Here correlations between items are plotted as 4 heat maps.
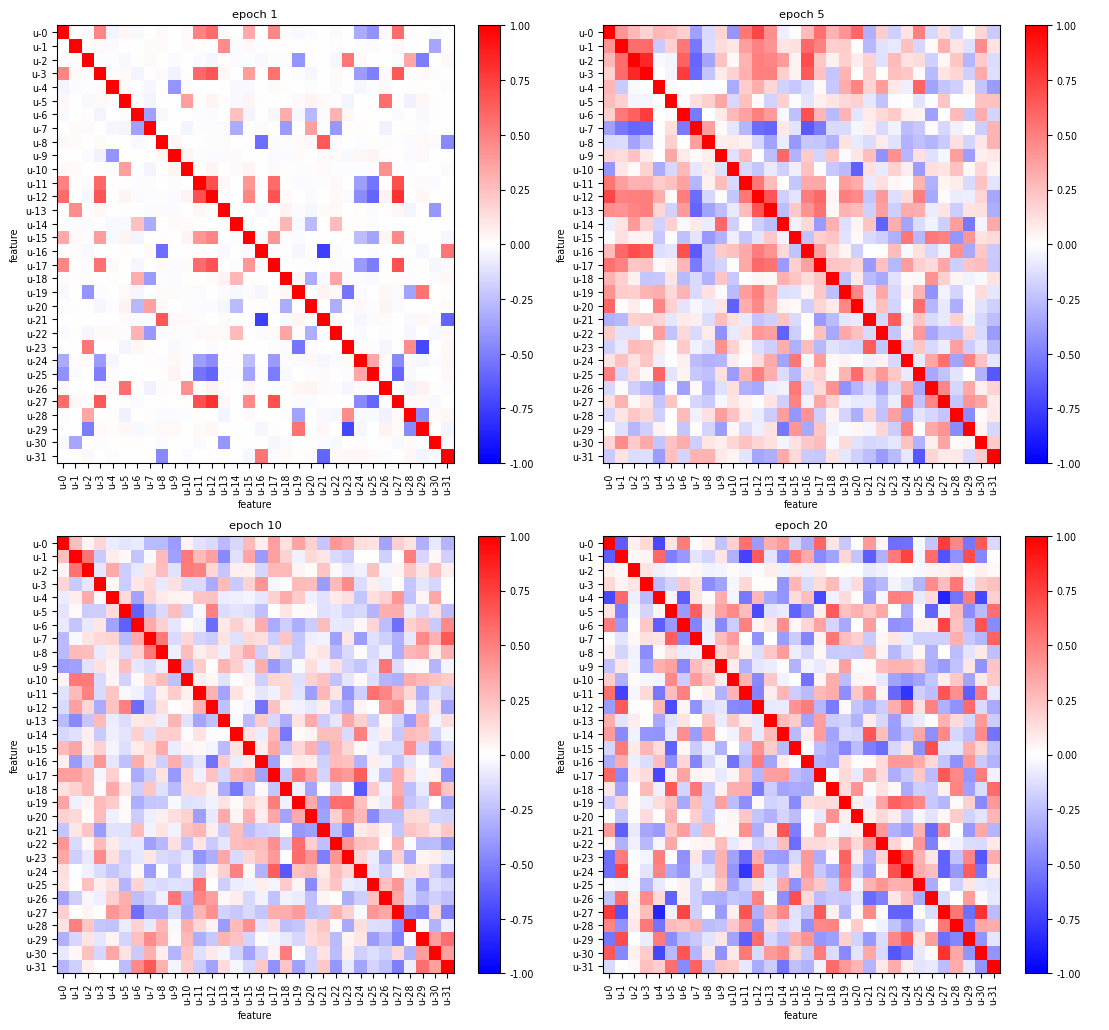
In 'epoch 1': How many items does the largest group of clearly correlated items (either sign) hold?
9
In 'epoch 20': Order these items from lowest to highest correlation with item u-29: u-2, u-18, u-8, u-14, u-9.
u-18, u-14, u-8, u-2, u-9
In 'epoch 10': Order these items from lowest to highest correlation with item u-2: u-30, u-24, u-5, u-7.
u-5, u-24, u-7, u-30
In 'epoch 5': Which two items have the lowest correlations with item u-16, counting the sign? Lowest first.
u-7, u-29
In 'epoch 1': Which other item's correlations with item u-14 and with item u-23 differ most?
u-29
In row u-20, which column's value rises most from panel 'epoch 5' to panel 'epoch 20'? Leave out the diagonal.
u-10
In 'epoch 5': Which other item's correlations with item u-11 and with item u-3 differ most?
u-2
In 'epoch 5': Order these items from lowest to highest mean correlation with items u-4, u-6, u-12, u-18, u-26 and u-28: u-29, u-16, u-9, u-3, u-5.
u-29, u-5, u-9, u-3, u-16
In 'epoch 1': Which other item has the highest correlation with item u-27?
u-12
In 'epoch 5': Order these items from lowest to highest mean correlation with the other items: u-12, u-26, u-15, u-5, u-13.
u-26, u-15, u-5, u-13, u-12
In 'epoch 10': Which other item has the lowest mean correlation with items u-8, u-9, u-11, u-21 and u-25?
u-23
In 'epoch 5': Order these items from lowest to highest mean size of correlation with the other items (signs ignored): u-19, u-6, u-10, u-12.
u-10, u-19, u-6, u-12
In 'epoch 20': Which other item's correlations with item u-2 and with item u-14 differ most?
u-21
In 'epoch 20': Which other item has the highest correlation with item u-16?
u-12
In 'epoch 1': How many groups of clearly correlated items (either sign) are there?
7
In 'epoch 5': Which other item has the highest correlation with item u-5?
u-9
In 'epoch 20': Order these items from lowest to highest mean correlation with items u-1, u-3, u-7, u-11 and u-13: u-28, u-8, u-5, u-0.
u-8, u-5, u-0, u-28
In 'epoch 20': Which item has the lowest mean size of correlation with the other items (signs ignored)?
u-2
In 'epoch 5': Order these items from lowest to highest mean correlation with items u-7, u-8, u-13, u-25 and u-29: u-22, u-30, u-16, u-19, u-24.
u-16, u-30, u-24, u-19, u-22
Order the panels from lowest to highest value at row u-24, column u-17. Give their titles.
epoch 1, epoch 20, epoch 5, epoch 10
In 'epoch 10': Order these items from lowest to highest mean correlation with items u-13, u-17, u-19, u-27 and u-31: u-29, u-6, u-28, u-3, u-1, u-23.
u-28, u-6, u-1, u-29, u-3, u-23
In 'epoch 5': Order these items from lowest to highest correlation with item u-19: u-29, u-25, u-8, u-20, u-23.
u-23, u-29, u-8, u-25, u-20
